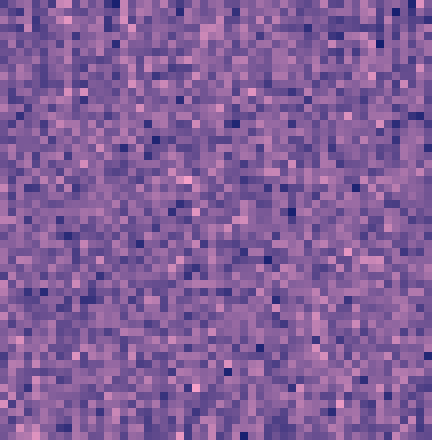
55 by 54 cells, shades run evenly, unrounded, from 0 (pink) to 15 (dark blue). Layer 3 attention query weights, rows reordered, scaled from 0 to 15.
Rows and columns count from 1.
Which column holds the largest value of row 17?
48
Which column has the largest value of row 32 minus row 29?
31
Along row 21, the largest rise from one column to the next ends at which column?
38
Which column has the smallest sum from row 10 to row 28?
28
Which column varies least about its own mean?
7
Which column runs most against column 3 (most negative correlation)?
34
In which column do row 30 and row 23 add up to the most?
9
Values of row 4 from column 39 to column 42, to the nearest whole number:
13 8 9 10
